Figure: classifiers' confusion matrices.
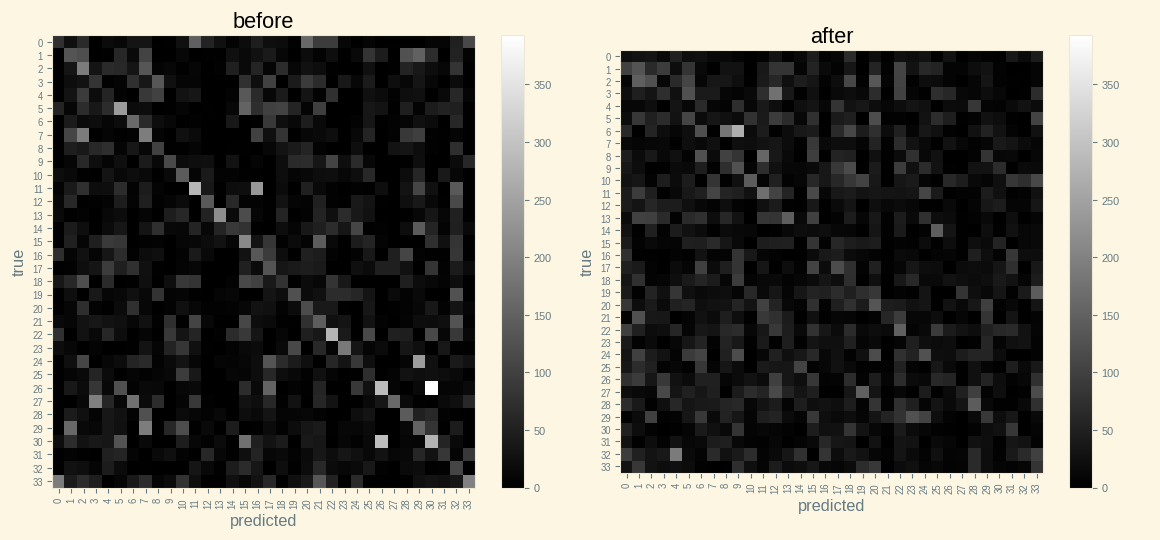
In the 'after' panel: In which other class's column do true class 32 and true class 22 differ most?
4
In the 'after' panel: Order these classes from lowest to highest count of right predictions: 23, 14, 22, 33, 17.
14, 23, 33, 17, 22
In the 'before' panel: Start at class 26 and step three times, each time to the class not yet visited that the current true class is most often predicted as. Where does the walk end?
21
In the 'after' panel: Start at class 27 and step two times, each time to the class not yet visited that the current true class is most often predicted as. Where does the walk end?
33
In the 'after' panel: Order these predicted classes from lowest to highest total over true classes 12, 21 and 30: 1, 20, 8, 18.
20, 8, 18, 1
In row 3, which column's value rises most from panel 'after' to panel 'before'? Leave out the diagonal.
8
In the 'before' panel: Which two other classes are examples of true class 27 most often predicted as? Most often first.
3, 6
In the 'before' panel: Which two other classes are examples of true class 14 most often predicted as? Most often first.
29, 24
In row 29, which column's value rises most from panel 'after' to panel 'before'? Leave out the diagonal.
7
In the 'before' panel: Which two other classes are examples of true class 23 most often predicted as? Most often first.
19, 10
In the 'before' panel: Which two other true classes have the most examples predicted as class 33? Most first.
0, 31
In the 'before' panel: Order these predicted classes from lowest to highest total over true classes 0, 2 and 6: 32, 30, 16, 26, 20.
26, 30, 16, 32, 20
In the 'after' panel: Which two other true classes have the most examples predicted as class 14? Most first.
25, 32
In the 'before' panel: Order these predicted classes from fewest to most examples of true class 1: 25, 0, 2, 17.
0, 17, 25, 2
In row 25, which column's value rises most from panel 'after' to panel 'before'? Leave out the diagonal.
10
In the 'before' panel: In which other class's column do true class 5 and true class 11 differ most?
16
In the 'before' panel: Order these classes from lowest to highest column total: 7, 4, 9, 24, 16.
9, 24, 4, 16, 7
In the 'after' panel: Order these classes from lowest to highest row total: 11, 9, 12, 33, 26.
12, 33, 9, 26, 11
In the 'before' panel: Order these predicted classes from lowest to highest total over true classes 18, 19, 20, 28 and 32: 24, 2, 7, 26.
26, 24, 7, 2
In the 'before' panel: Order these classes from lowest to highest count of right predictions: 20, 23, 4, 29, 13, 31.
4, 31, 20, 29, 23, 13
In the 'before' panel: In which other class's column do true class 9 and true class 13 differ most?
15
